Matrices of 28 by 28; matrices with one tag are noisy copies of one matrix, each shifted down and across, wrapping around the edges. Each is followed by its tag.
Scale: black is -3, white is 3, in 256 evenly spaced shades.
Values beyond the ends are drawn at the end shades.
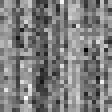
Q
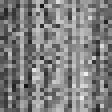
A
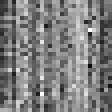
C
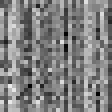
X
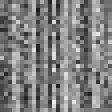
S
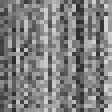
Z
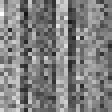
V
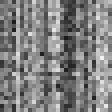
Q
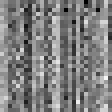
Z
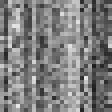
C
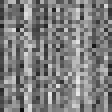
Z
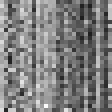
A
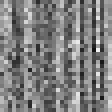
S
